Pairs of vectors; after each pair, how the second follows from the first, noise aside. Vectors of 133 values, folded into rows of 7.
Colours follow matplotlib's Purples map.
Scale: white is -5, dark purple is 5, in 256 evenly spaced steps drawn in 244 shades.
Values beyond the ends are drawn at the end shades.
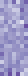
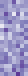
shuffled.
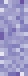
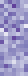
wrapped around, negated.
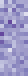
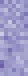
negated, shrunk.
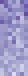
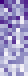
scaled up.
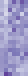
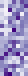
scaled up.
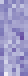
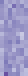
negated, shrunk.
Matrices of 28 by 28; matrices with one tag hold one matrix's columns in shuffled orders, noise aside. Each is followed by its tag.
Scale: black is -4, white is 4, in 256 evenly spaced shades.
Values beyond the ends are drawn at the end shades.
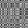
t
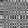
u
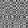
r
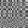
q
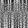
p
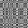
t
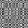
t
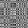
t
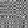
r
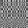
q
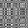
t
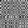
r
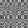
u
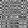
r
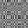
u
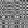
r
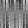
p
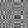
u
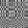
q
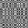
t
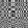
q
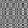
t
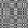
t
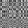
q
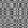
t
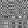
r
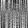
p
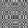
u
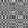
u
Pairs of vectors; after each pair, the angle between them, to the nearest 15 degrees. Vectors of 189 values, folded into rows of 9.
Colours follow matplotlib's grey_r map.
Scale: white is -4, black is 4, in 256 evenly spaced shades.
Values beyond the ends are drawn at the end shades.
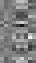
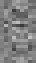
30 degrees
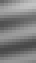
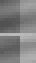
60 degrees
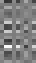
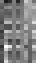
45 degrees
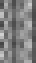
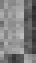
75 degrees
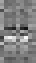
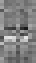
15 degrees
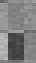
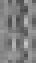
90 degrees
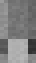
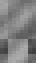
45 degrees
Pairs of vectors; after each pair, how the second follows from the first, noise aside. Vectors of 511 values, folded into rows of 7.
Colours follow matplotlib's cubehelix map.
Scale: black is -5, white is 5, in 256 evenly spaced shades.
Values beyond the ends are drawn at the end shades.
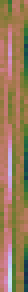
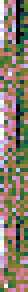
reversed, negated, scaled up.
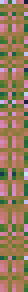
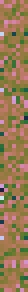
reversed, partly zeroed.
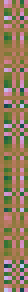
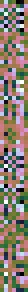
reversed, negated, scaled up.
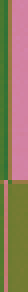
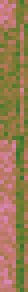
wrapped around, shrunk.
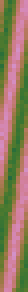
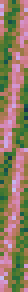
wrapped around, negated.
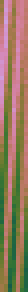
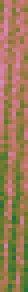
shrunk.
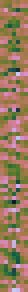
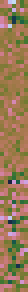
reversed, partly zeroed.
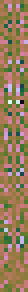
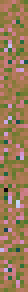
reversed, partly zeroed.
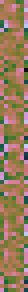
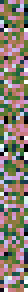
negated, scaled up.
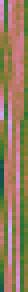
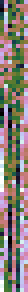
negated, scaled up.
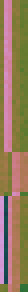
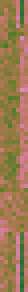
wrapped around, shrunk.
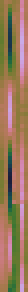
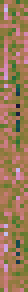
reversed, partly zeroed.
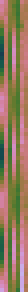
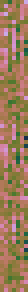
reversed, partly zeroed.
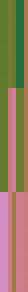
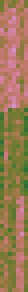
wrapped around, shrunk.
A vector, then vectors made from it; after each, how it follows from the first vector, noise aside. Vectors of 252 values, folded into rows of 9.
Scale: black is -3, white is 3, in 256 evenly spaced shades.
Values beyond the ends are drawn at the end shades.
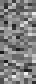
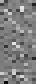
wrapped around, negated, partly zeroed.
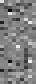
reversed, negated, partly zeroed.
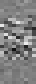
wrapped around, negated, partly zeroed.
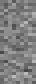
shrunk.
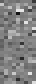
wrapped around, negated, partly zeroed.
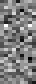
wrapped around.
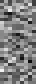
reversed.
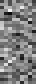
reversed.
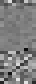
wrapped around, negated, partly zeroed.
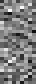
reversed.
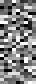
wrapped around, negated, scaled up.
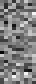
copied.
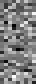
copied.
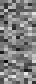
copied.
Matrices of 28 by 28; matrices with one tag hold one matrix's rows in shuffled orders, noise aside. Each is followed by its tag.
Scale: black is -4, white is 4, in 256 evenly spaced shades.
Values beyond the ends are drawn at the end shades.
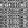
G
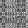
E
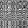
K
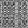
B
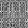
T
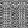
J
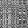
K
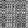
E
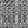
B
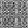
B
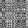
E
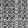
B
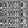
G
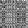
E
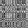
E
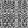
B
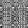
J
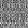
T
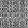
T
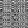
J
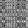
E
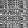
G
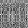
T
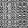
K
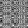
J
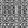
B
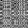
J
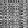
G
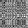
E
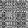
E
